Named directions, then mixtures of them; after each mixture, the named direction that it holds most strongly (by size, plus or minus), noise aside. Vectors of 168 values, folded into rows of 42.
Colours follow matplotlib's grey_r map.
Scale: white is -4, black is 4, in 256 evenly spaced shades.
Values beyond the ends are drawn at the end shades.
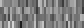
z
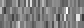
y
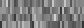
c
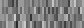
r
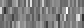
y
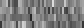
c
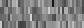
c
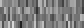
z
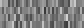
r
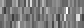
y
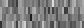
r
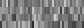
c
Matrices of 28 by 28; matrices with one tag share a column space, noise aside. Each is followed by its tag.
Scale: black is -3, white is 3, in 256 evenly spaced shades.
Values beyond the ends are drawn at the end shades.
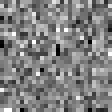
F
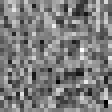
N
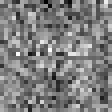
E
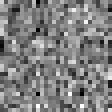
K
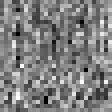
N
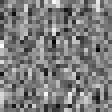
K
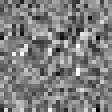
F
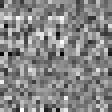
F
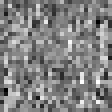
N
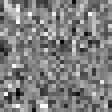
K
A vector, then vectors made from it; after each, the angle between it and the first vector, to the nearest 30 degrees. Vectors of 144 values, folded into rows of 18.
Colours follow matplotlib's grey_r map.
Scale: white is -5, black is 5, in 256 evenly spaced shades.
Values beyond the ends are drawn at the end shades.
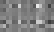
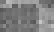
60 degrees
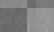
90 degrees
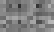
150 degrees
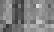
60 degrees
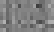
150 degrees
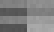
90 degrees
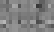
150 degrees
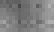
120 degrees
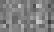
30 degrees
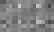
30 degrees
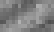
60 degrees
